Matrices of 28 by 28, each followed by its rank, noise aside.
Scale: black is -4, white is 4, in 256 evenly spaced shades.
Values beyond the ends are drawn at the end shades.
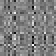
two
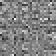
four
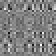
two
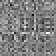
four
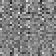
five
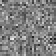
five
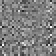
four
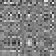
three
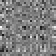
three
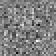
four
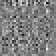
three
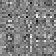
three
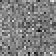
five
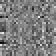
five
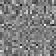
four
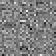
four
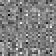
four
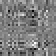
two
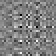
two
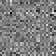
five
